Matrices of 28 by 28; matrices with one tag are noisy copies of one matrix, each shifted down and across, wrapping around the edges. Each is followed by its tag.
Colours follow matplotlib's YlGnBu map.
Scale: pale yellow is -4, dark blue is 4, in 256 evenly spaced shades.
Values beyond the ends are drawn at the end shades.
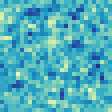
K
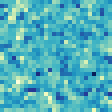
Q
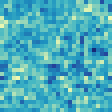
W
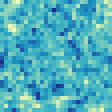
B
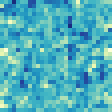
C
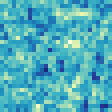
C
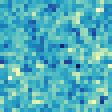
Q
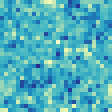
K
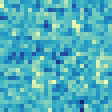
K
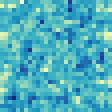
C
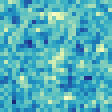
C
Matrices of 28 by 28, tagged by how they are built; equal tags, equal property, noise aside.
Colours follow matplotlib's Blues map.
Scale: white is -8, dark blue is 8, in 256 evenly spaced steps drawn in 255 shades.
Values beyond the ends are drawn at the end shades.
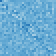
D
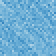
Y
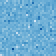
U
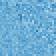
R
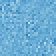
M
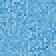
M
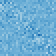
D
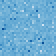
U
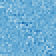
D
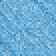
Y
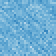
Y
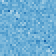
D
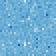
U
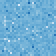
U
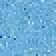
U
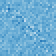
D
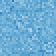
M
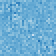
M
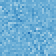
M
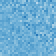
R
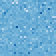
U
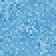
M
